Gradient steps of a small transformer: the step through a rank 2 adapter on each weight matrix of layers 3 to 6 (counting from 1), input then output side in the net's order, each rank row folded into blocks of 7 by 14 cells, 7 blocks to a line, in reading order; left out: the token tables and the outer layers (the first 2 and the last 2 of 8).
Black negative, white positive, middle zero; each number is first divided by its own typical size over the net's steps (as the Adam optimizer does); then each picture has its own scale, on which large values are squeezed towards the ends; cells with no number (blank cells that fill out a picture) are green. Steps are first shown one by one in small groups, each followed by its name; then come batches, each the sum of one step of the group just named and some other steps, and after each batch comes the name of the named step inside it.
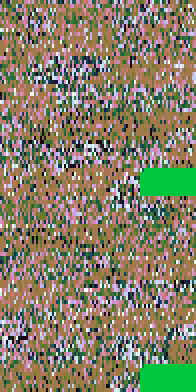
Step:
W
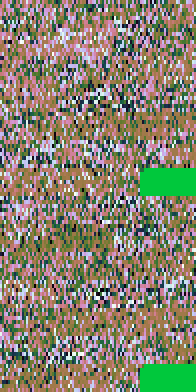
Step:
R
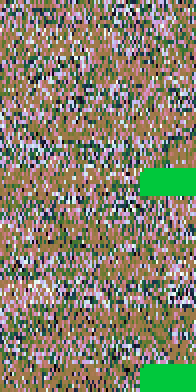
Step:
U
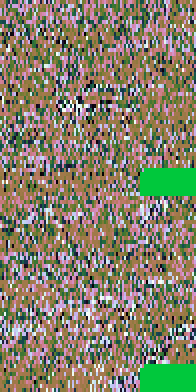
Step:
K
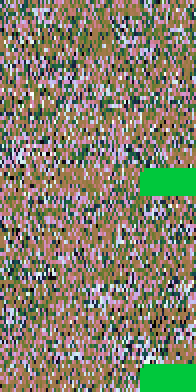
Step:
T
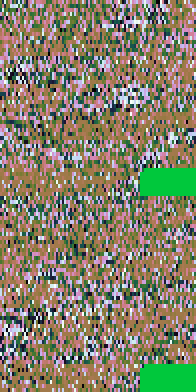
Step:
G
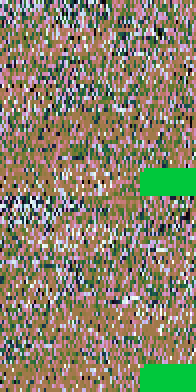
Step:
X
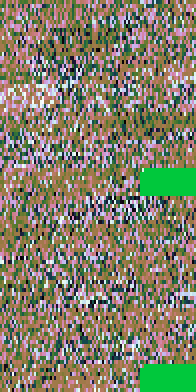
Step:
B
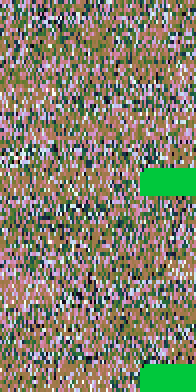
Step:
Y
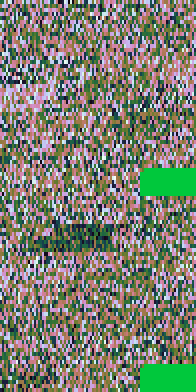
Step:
R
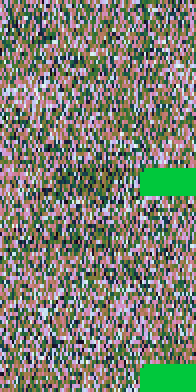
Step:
W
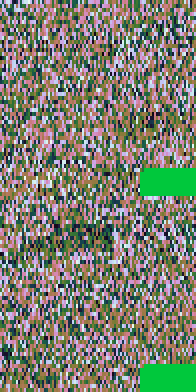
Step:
R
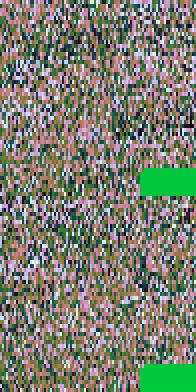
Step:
X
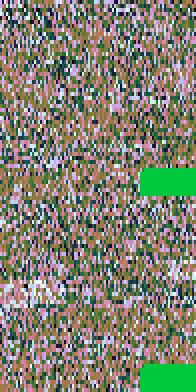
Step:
U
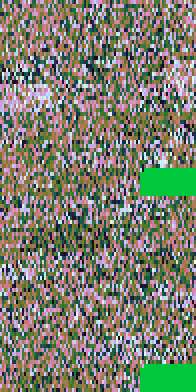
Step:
W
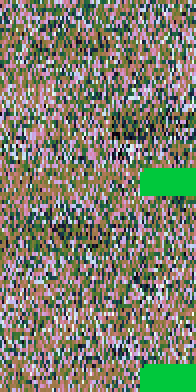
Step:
Y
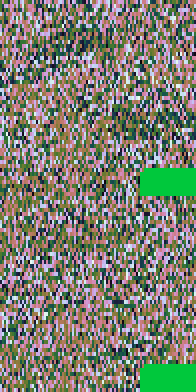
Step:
U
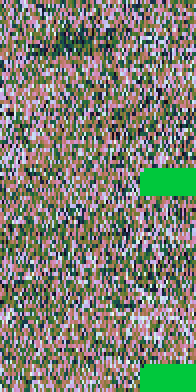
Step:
Y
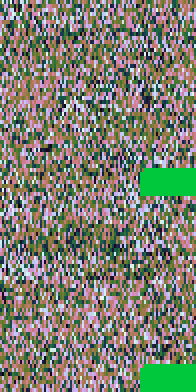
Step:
K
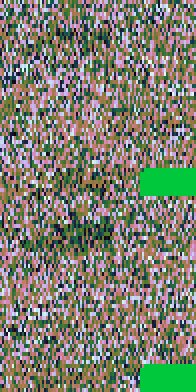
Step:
T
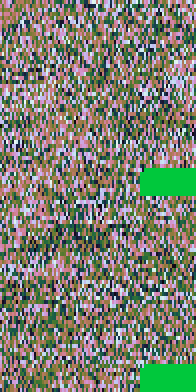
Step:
R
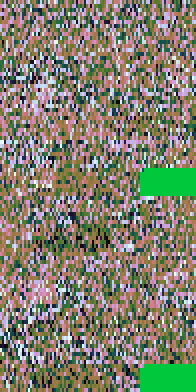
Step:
U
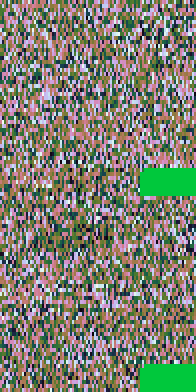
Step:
U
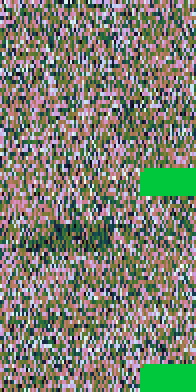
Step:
R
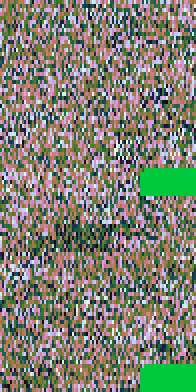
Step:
R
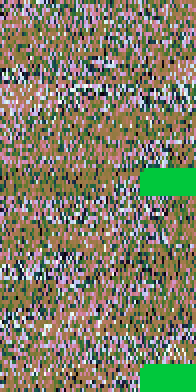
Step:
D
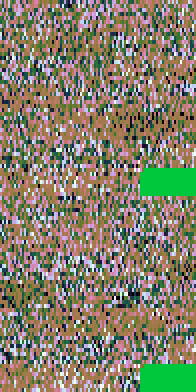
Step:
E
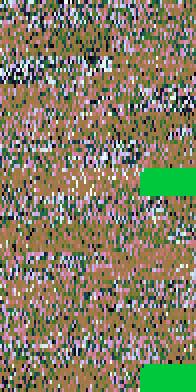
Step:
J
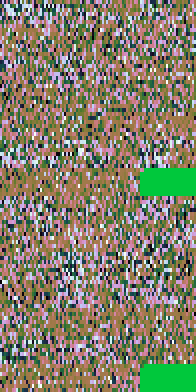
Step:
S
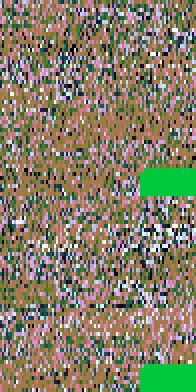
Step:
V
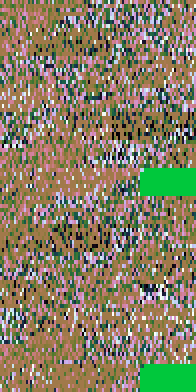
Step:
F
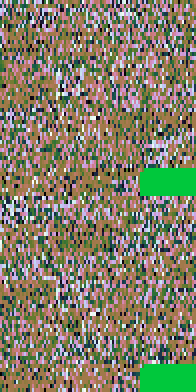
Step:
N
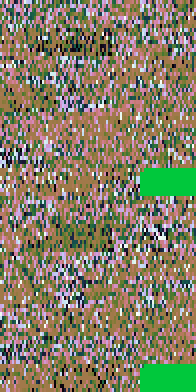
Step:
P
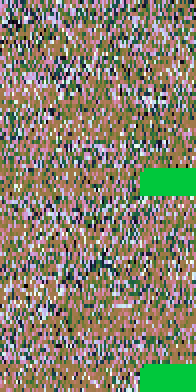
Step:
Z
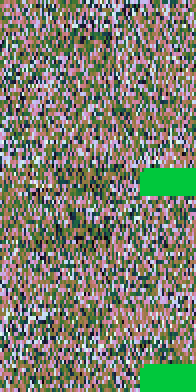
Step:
S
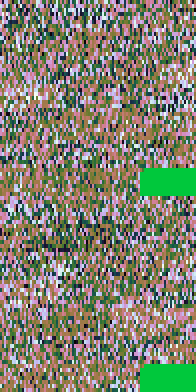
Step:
Z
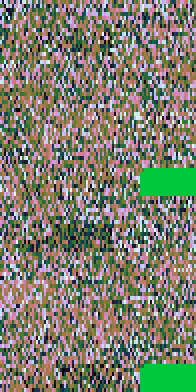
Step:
P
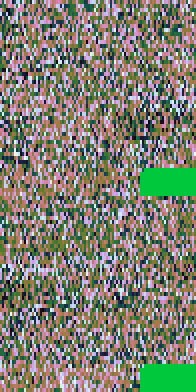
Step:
E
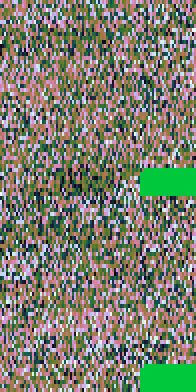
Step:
V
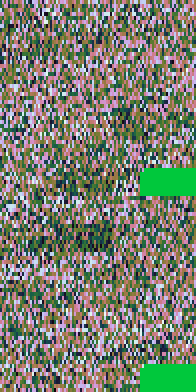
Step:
N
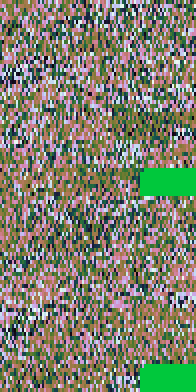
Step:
Z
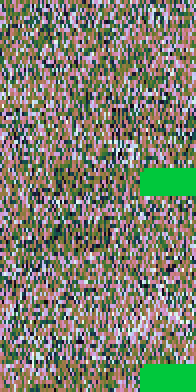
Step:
F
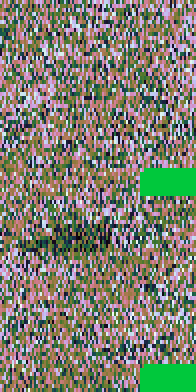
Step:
F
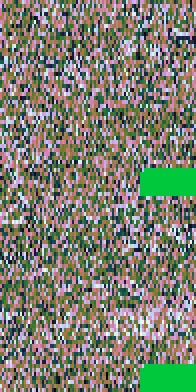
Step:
V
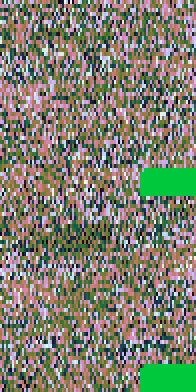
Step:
J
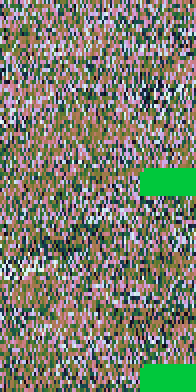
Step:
D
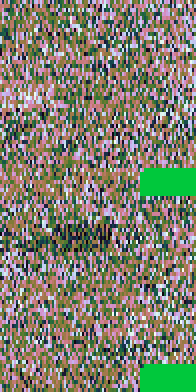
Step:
F
